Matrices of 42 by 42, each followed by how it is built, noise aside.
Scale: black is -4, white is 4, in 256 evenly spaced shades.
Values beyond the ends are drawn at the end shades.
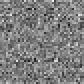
low rank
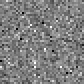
sparse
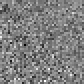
lower triangular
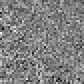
lower triangular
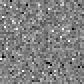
sparse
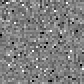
sparse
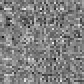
low rank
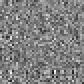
low rank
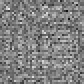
blocks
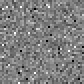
sparse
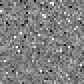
sparse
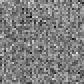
blocks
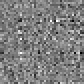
low rank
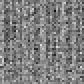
blocks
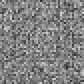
blocks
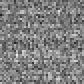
blocks
